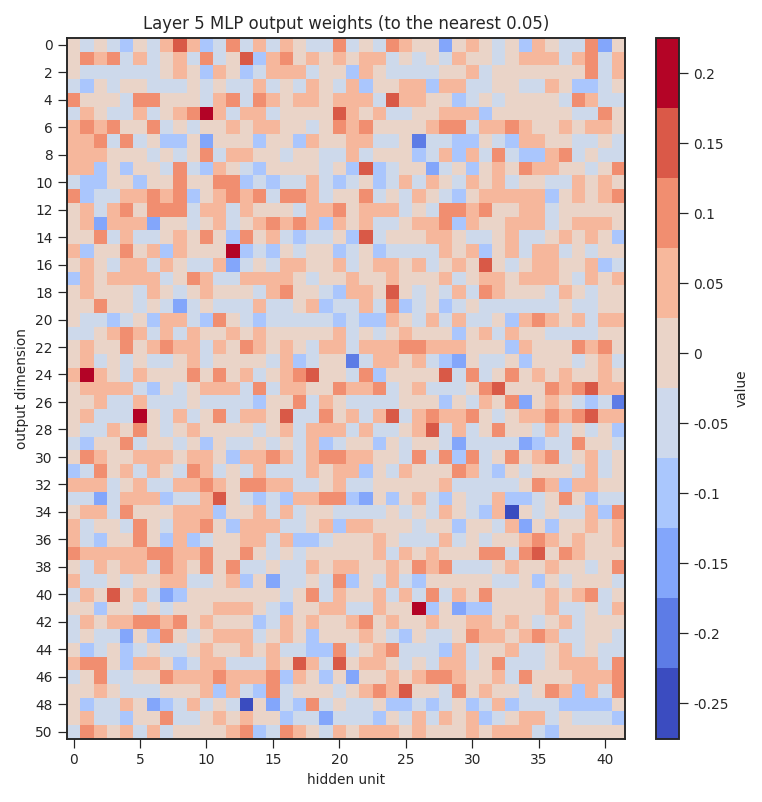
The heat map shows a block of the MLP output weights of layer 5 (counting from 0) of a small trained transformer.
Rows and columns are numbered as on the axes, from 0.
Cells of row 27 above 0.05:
10
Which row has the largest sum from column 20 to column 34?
6
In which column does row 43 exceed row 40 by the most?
7
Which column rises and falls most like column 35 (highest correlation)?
34
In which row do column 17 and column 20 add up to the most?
45
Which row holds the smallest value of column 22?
33
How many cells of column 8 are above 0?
22
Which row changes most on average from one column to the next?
0
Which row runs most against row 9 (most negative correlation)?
31
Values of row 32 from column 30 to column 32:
-0.05 -0.05 -0.05
